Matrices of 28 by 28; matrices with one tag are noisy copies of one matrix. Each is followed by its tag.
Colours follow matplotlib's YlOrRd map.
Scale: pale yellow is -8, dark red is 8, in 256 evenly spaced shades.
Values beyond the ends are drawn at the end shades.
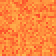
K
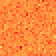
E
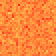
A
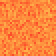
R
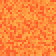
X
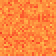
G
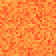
E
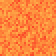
R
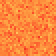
X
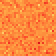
G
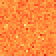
E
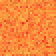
R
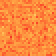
X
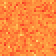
K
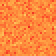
X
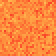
X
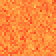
K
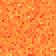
R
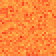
E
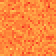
G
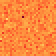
E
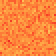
G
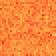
R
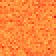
E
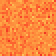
K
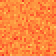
X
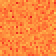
E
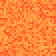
X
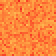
R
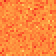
R
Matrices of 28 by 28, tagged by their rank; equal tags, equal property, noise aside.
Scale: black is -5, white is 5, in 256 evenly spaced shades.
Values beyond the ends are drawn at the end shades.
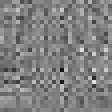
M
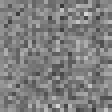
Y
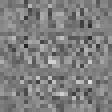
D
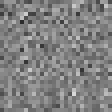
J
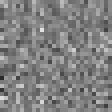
Y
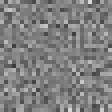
D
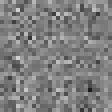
Y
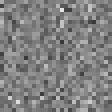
Y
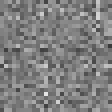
J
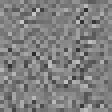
Y
